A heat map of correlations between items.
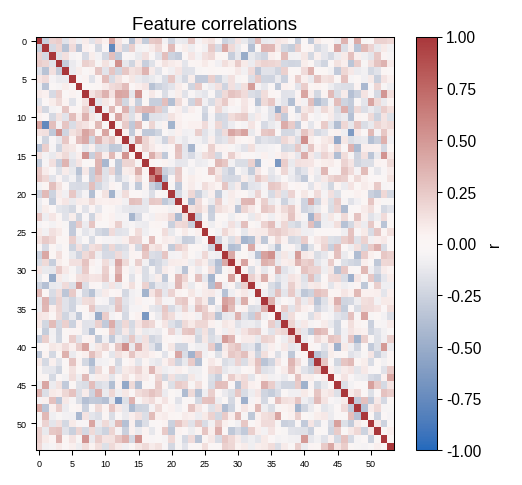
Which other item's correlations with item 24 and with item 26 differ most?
31
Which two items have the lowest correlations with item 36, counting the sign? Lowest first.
16, 9
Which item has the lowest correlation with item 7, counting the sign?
47
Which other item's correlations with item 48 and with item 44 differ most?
39
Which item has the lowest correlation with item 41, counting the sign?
23
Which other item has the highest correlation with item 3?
12
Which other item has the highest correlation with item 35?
28
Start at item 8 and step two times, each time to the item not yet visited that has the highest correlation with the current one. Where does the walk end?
45
